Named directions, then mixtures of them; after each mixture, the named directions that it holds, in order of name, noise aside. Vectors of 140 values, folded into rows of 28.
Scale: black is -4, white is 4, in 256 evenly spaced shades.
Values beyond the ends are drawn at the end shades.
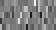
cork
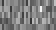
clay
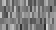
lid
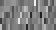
cork.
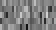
cork, lid.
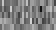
clay.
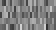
lid.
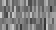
lid.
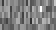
clay.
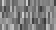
clay, lid.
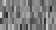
cork, lid.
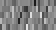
cork.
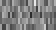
cork, lid.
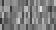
clay, cork.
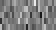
cork.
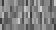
clay, cork.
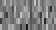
cork, lid.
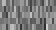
lid.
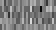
clay, lid.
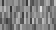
clay.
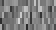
clay, cork.
